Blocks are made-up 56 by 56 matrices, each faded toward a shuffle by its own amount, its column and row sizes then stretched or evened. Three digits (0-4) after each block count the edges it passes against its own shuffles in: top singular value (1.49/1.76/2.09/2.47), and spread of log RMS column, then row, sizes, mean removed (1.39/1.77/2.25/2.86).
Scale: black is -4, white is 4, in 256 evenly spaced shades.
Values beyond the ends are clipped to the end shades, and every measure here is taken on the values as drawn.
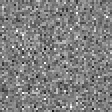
1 2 0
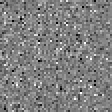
1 2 0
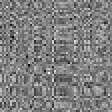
4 3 0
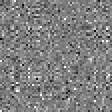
3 1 0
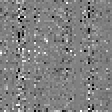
1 4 2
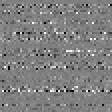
2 0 4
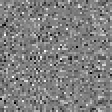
2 1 1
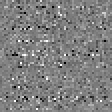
0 2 3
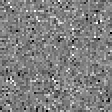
0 0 1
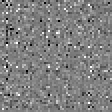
1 2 2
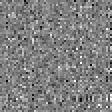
2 2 1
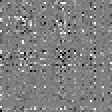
2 4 3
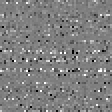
0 0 4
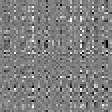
4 4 3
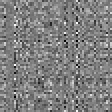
3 4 1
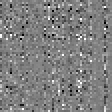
0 4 2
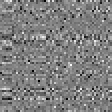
4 0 3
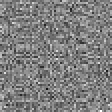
3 0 0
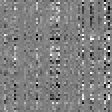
4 4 2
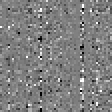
1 4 2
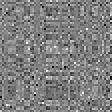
4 1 0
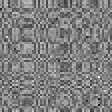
4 1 1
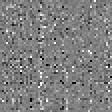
2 3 2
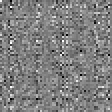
3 4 1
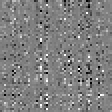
2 4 1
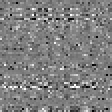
3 0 4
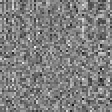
3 2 0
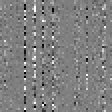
3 4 0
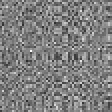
4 3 1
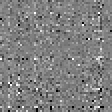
1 3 2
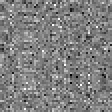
2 2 0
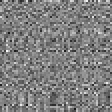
3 1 3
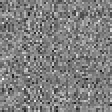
3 2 0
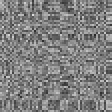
4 0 2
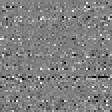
1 1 4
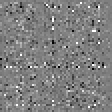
0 3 2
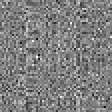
3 1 0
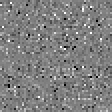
1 1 2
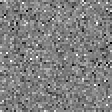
0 0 0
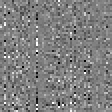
1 4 1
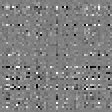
3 3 4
